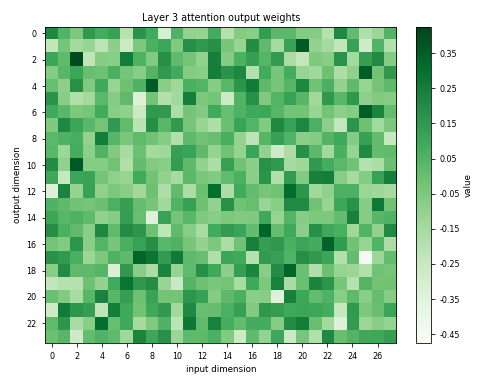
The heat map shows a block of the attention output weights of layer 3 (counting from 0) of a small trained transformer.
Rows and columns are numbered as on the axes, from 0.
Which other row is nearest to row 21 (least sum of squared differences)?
7
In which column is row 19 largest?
6
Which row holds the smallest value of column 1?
11
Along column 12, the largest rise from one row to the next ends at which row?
1
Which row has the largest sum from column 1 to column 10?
17
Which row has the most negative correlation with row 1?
15
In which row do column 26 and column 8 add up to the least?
14
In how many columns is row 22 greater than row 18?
12
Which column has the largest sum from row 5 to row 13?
19
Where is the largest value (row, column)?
2, 2
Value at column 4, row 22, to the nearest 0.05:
0.3
